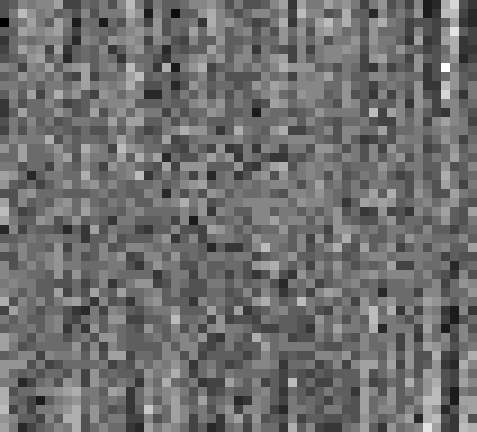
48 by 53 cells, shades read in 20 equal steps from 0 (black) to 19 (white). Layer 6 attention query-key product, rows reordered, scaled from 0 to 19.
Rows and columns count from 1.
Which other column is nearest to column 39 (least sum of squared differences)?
4
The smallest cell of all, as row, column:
3, 1
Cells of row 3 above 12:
5
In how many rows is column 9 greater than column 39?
24
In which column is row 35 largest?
42
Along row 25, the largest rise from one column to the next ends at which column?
23
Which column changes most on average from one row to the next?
50
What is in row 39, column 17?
7
